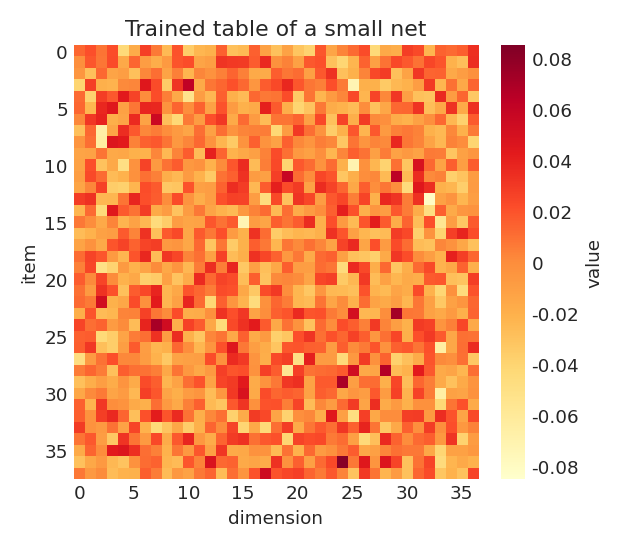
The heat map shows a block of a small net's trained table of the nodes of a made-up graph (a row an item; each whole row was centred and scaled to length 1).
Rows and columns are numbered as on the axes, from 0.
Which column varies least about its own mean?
22
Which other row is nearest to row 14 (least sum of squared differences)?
17
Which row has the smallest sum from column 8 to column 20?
0
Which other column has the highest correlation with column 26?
12
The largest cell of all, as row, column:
36, 24
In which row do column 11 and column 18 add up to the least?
25
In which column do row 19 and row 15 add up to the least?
15
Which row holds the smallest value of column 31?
16
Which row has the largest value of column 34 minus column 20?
5
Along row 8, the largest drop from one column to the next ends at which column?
2
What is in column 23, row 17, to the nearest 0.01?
-0.01
